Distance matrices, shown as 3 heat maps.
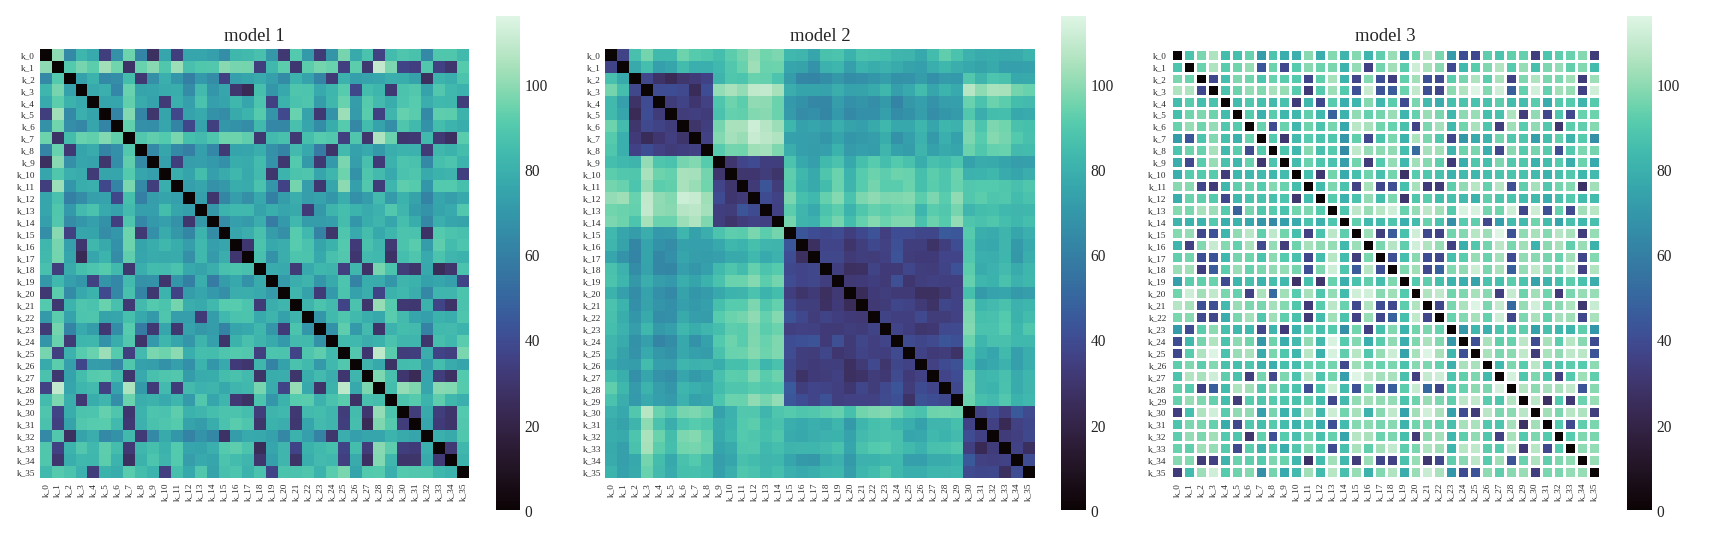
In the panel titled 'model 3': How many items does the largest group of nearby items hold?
10
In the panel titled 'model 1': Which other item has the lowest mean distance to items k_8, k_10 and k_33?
k_19
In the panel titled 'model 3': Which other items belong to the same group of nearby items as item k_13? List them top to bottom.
k_5, k_29, k_31, k_33
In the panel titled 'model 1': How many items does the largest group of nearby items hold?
10
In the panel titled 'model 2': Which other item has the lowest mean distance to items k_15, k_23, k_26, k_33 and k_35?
k_20
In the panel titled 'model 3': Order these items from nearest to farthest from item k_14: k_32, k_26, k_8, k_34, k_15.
k_26, k_8, k_32, k_34, k_15
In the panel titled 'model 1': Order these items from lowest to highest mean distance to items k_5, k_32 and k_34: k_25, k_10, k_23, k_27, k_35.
k_23, k_27, k_25, k_10, k_35
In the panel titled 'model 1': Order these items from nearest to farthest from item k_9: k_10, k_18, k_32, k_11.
k_11, k_32, k_10, k_18
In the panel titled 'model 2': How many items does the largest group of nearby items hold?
15
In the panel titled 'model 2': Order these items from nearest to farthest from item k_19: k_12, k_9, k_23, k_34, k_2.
k_23, k_2, k_34, k_9, k_12
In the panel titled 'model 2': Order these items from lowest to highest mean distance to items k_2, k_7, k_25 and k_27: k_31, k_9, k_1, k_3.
k_3, k_1, k_31, k_9
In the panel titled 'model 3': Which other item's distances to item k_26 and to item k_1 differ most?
k_16
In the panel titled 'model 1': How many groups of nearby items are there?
7
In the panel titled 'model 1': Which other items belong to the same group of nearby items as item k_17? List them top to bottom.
k_3, k_16, k_26, k_29
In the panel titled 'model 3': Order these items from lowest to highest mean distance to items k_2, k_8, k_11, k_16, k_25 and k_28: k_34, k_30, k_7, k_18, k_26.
k_34, k_18, k_7, k_30, k_26
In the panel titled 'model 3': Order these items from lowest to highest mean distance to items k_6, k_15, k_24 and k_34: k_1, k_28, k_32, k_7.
k_28, k_32, k_7, k_1
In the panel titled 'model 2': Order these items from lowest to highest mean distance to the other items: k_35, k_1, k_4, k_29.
k_29, k_4, k_35, k_1
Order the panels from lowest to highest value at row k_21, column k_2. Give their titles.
model 3, model 2, model 1
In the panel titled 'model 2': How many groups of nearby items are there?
5
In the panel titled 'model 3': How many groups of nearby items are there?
7
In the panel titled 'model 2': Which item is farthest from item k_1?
k_12
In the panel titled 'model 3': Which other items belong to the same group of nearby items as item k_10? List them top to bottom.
k_4, k_12, k_19
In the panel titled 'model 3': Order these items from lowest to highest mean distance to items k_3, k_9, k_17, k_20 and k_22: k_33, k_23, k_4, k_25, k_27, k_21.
k_21, k_23, k_4, k_27, k_33, k_25
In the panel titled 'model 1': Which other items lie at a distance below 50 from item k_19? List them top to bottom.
k_4, k_10, k_35
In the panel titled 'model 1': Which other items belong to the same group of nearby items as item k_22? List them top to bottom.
k_13
